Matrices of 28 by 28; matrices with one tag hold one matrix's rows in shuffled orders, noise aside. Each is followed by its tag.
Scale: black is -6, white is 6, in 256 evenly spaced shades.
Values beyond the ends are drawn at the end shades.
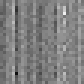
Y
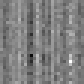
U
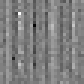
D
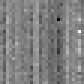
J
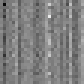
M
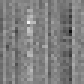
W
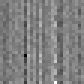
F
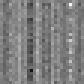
U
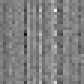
F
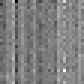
Y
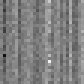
M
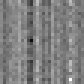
U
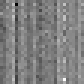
Y
